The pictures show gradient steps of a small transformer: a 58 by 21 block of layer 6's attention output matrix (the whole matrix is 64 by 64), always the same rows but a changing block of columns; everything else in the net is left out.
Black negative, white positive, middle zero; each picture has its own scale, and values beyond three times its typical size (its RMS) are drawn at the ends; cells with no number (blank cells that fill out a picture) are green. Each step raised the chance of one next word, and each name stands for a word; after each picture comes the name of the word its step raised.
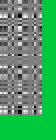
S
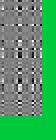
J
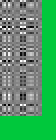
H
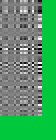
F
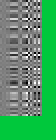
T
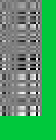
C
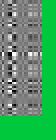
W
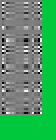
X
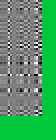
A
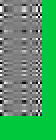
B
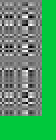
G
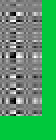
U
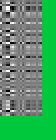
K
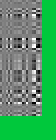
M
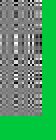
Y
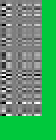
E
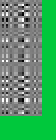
U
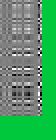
T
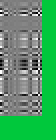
M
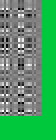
M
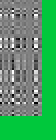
M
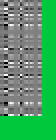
E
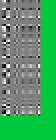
S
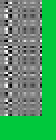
G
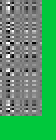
K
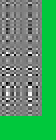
T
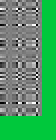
E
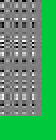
H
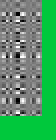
U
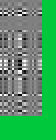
M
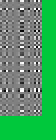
A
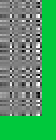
G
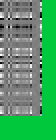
S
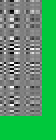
F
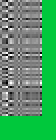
T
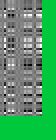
M
